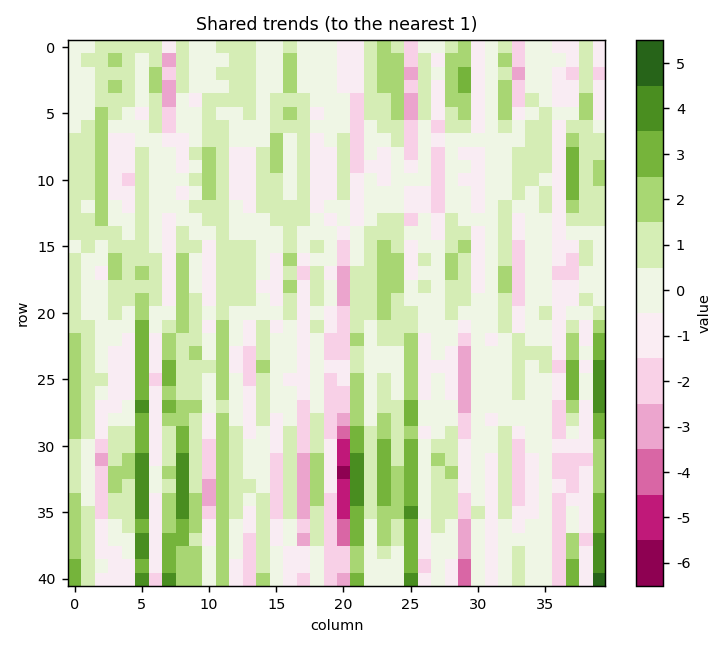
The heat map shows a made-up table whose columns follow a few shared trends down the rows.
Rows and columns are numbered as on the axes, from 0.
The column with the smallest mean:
20
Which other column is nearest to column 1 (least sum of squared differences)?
14
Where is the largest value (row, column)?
40, 39
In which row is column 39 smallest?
2
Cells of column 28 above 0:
22
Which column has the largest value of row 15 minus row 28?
29
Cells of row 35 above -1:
26
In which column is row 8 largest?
37
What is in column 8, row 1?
1
